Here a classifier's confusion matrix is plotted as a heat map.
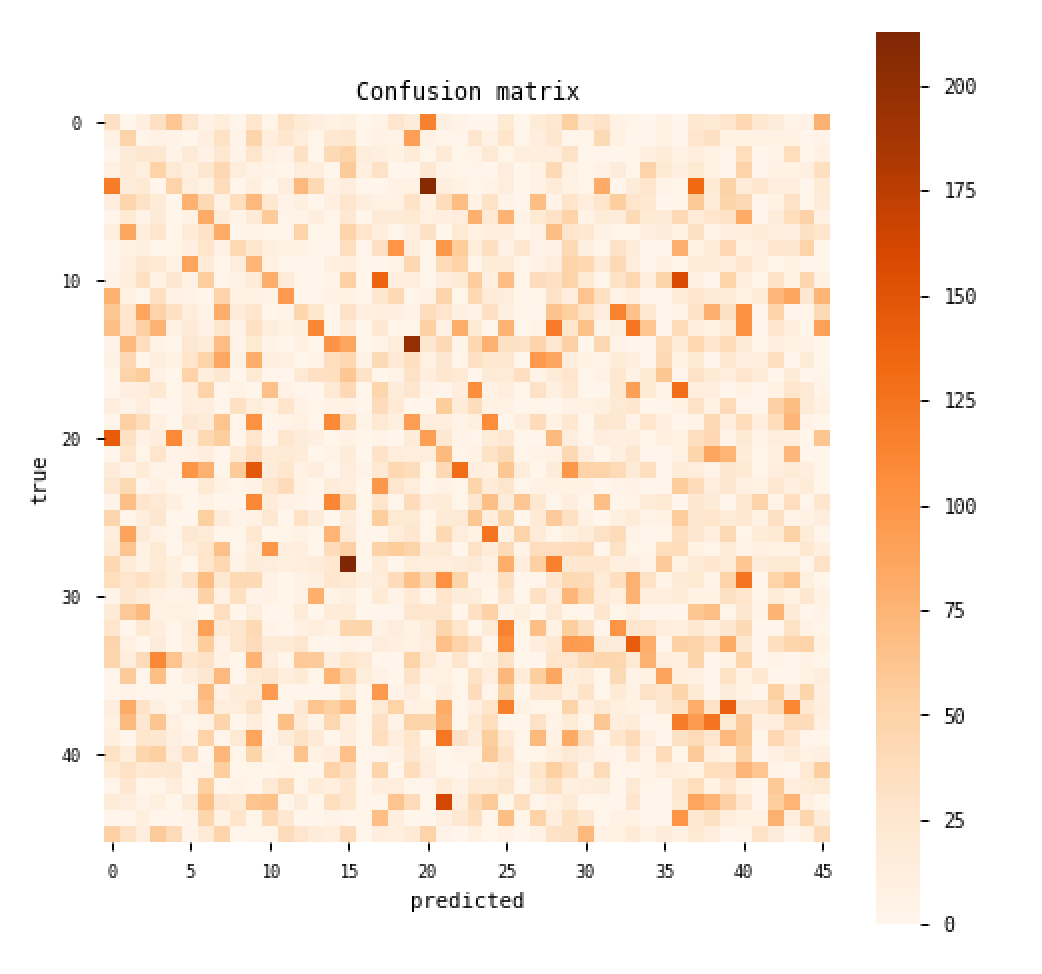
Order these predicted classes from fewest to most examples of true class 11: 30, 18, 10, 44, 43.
10, 44, 18, 30, 43
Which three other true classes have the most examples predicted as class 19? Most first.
14, 1, 29
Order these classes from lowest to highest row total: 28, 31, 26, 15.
31, 26, 15, 28
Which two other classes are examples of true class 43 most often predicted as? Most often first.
21, 37
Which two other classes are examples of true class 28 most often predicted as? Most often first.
15, 25
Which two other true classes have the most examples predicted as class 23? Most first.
17, 6
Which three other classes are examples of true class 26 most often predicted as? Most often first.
24, 1, 14
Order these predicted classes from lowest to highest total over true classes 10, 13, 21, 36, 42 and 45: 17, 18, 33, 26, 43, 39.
26, 18, 43, 39, 33, 17
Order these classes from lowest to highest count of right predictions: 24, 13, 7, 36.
36, 24, 7, 13
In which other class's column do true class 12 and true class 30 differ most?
32
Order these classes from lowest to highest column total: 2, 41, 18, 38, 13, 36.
41, 13, 18, 2, 38, 36
